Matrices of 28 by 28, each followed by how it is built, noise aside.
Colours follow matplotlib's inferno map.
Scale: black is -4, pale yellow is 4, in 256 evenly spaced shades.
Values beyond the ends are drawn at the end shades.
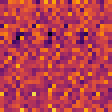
repeating columns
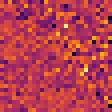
upper triangular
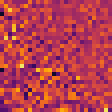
lower triangular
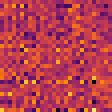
low rank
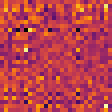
low rank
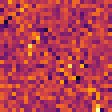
block diagonal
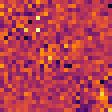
block diagonal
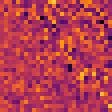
upper triangular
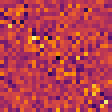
block diagonal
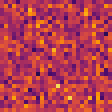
repeating columns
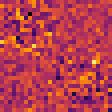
block diagonal
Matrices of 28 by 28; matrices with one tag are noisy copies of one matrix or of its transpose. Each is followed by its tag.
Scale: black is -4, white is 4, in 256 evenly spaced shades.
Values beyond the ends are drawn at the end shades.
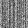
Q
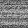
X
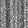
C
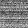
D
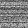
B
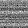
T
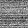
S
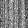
X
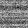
C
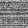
Q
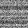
C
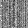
Q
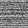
Q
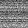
D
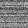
B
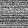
S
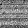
X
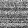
T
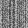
Q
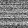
X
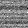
C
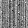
Q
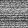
S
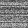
B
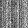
D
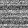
C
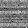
T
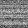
X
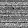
B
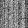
X
